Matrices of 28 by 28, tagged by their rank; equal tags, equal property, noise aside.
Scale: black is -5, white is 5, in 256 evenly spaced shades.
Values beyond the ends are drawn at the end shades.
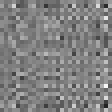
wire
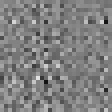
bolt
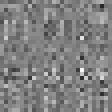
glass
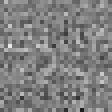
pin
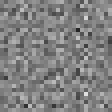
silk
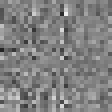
bolt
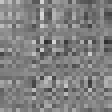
wire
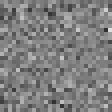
silk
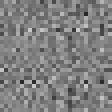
silk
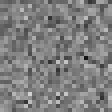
pin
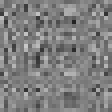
bolt
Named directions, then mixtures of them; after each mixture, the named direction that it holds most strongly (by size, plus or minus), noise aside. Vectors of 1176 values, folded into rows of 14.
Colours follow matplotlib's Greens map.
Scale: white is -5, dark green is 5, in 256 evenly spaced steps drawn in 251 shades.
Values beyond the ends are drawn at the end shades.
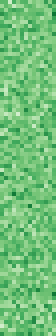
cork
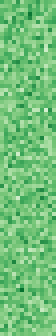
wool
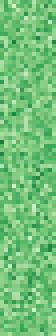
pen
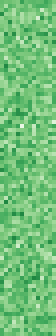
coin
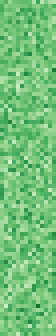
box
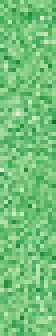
coin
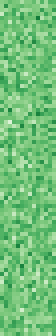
coin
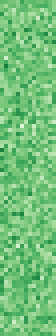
coin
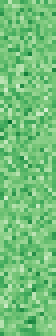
box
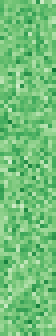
box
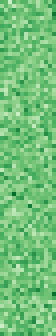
cork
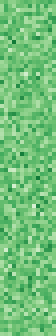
pen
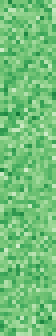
cork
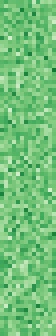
box
